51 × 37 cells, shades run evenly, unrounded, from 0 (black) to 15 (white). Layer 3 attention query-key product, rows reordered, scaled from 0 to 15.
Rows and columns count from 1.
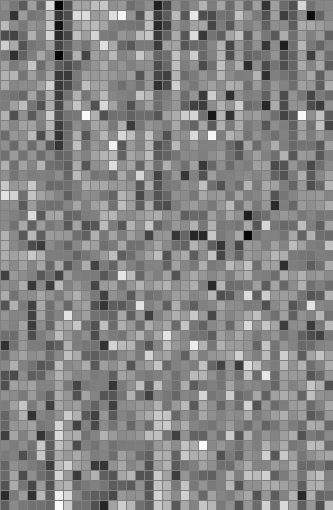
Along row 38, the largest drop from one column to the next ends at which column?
31
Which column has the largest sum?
14
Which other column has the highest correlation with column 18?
7
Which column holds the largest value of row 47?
8
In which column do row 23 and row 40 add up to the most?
15
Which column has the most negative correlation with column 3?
11
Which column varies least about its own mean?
29
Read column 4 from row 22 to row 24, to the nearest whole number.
13 6 11
